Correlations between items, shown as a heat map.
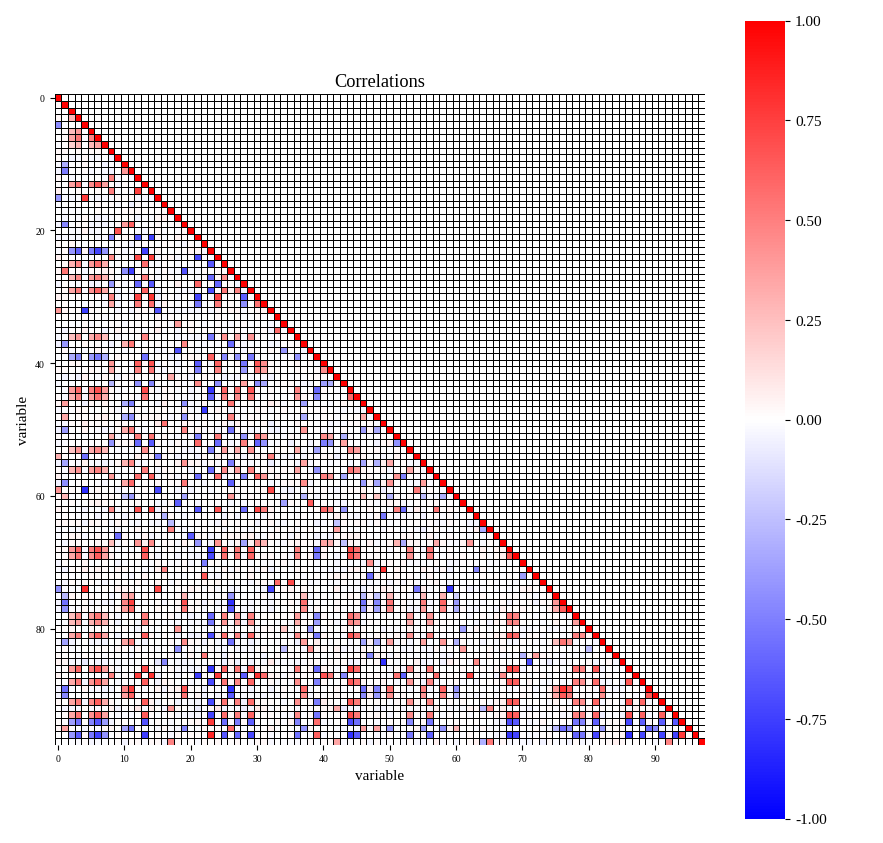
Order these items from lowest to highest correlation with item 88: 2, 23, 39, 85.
23, 39, 85, 2
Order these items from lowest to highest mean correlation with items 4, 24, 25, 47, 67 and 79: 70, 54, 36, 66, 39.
39, 54, 66, 70, 36
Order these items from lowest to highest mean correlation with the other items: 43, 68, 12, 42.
43, 42, 12, 68
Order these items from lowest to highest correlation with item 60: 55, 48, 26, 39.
55, 39, 48, 26
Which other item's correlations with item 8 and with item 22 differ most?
47
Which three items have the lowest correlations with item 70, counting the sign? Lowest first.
22, 72, 84
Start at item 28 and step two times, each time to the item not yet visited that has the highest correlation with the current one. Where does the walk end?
52
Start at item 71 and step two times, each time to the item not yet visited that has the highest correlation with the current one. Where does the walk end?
16
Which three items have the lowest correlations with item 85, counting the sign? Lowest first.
49, 71, 16
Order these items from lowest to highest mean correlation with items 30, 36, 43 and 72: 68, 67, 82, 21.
21, 82, 67, 68
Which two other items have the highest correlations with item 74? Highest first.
4, 15
